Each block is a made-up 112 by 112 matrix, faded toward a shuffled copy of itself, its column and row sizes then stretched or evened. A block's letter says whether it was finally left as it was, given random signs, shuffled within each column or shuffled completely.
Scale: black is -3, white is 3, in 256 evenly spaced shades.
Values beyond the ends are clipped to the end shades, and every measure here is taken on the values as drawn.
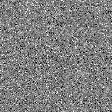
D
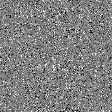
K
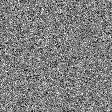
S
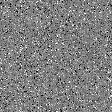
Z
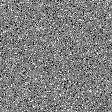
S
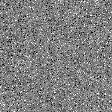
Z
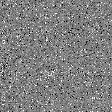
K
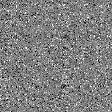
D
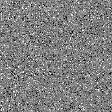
D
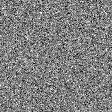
S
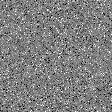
S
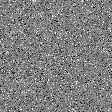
S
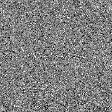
K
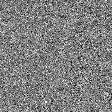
Z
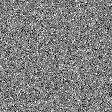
S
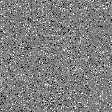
K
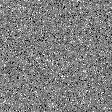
S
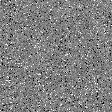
Z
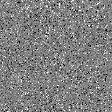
D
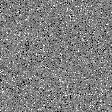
Z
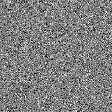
D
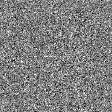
K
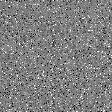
D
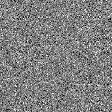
D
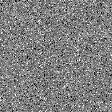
Z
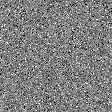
S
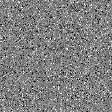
D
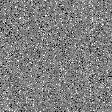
Z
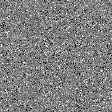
K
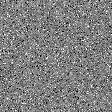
S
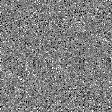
D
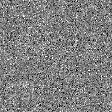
D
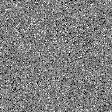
K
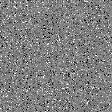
D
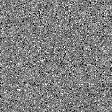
D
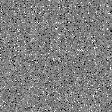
D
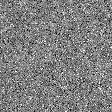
S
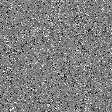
Z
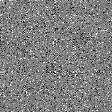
D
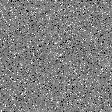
S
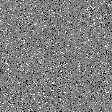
K
